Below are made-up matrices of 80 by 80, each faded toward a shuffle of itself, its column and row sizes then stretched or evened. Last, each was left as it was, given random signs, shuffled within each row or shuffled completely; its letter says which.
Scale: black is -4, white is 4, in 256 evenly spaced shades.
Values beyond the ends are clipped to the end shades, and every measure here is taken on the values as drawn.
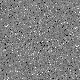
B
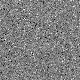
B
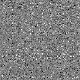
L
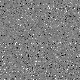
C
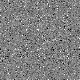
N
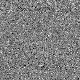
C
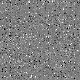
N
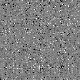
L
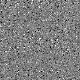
N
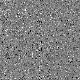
N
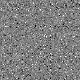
L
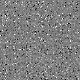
L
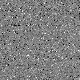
C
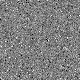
B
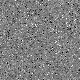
B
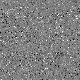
C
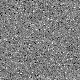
B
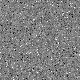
B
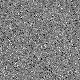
B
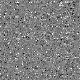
L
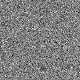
C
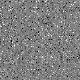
L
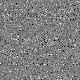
C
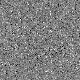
C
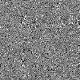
L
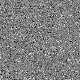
C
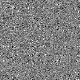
L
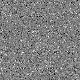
C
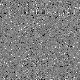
L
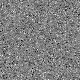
B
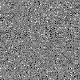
L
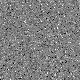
B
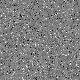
B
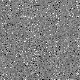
N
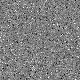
B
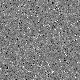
B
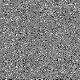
N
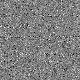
C
